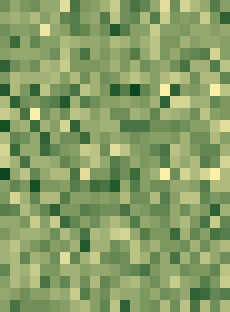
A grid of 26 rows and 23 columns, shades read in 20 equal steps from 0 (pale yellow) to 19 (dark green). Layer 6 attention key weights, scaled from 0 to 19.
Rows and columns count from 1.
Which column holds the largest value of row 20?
18
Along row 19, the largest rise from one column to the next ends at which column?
7
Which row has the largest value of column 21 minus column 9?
13
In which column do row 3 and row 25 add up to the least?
5
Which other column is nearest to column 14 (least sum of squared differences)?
8
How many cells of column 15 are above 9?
14
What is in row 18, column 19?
11
